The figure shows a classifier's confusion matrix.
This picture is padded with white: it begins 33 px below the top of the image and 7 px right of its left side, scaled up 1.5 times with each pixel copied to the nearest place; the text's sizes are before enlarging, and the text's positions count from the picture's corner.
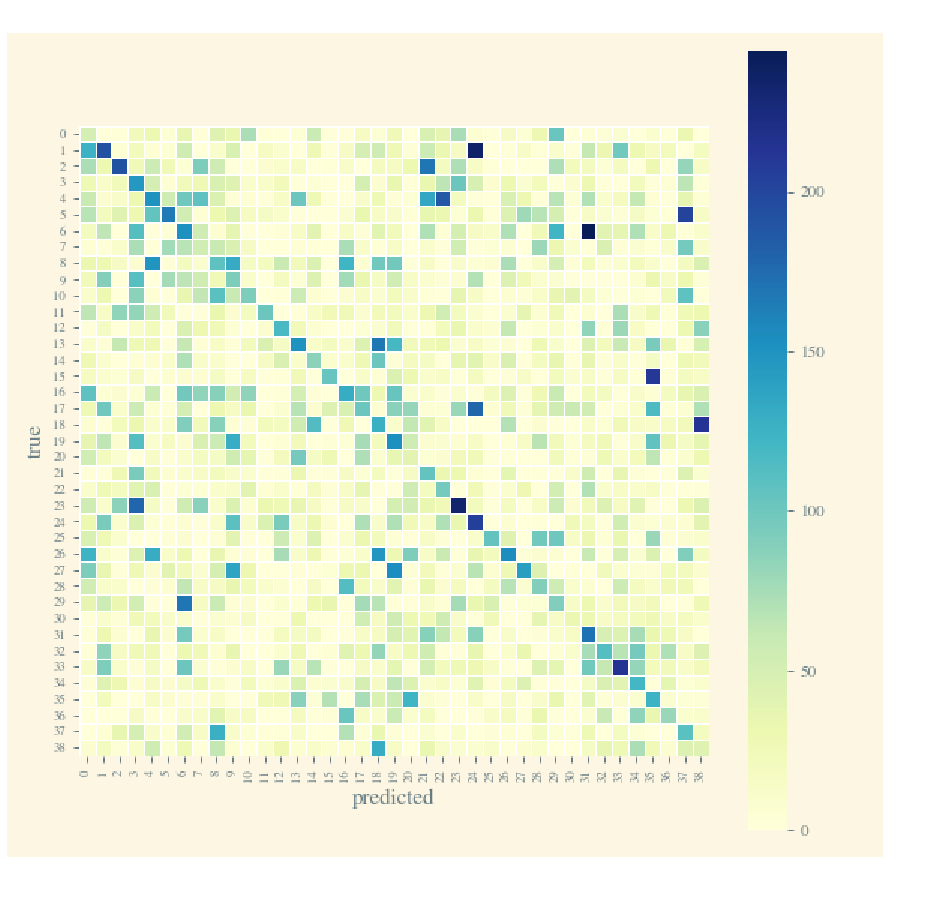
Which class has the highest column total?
6
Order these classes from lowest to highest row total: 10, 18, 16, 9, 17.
10, 9, 18, 16, 17
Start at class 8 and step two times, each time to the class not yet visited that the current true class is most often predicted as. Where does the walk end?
22
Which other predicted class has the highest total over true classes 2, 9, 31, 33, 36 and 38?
21
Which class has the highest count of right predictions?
23
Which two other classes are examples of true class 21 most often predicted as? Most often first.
3, 31
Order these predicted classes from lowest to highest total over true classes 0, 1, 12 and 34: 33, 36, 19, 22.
36, 22, 19, 33
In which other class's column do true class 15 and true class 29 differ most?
35
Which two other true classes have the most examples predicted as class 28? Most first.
25, 7
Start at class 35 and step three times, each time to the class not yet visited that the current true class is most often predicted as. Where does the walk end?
18
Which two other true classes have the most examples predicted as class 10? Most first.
16, 0
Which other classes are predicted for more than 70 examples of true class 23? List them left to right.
2, 3, 7
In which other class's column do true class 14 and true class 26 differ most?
4
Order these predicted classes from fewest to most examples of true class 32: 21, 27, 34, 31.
27, 21, 31, 34
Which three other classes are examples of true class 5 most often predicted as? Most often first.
37, 4, 27
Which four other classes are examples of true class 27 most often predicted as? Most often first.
19, 9, 0, 24
